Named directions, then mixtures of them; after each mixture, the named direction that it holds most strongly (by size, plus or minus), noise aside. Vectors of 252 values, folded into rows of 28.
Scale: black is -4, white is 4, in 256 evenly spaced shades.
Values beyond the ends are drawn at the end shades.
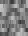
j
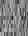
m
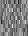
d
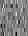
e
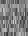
m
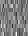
e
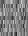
m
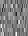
e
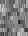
j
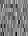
e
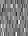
e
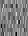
e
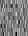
e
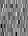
e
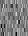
e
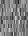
m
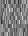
d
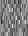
d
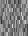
d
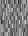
d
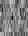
m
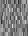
d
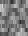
j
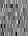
e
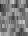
j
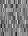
e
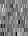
e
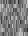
d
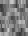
j
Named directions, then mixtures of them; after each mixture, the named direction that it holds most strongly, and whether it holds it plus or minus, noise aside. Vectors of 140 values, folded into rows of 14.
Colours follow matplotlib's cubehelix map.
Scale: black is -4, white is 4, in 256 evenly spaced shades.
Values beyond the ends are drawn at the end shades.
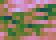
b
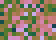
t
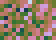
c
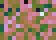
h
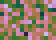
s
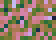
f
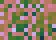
t, minus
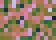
f, plus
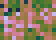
h, plus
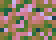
f, plus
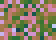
t, minus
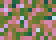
f, minus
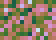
f, minus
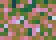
f, minus
